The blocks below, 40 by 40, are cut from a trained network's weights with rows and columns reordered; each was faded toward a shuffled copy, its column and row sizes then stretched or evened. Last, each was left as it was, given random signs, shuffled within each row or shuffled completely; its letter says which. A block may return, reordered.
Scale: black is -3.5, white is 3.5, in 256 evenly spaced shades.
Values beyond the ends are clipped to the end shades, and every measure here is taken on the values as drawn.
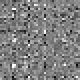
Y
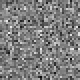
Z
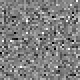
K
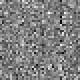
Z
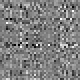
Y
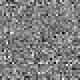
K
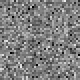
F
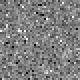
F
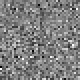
K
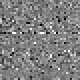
K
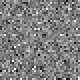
K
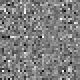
Z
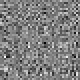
Y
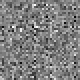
Z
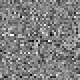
K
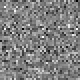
K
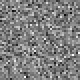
F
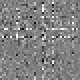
Z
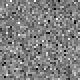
F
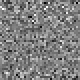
K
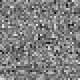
K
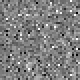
F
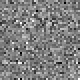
K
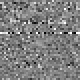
K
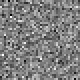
F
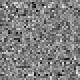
K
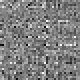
Y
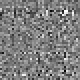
Z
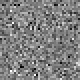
K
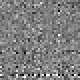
Z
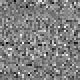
K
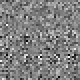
Z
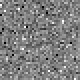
F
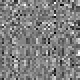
Y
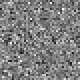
K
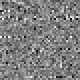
K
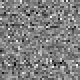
K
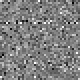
K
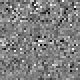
K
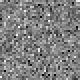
F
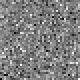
F
